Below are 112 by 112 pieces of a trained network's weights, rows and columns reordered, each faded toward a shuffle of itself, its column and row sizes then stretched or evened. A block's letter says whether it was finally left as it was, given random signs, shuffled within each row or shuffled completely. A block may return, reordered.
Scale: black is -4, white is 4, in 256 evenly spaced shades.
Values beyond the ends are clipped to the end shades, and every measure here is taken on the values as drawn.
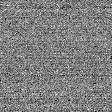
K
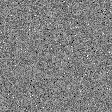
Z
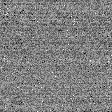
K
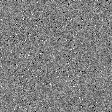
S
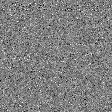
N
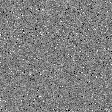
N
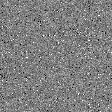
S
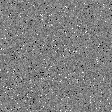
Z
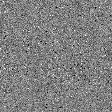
S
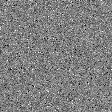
N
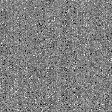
K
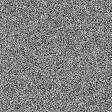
Z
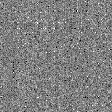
K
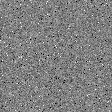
Z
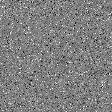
N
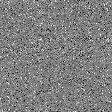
S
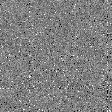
K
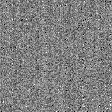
K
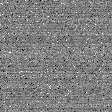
N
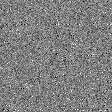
N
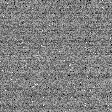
K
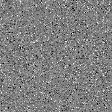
K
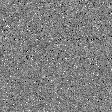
N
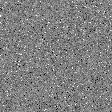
Z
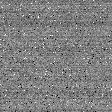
N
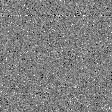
N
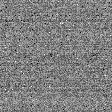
K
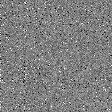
S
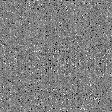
K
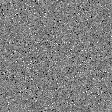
N
